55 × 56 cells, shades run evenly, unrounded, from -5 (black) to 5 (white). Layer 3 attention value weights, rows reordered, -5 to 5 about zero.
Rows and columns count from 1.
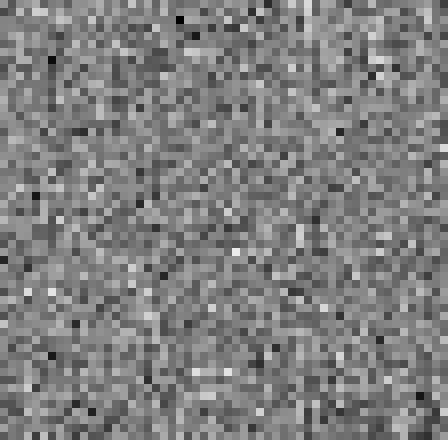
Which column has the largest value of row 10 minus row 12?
48
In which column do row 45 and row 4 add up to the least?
7
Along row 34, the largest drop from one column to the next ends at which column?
19
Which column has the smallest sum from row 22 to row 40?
40
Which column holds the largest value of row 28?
8
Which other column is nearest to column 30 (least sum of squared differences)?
13
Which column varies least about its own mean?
28
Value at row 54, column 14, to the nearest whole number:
-3
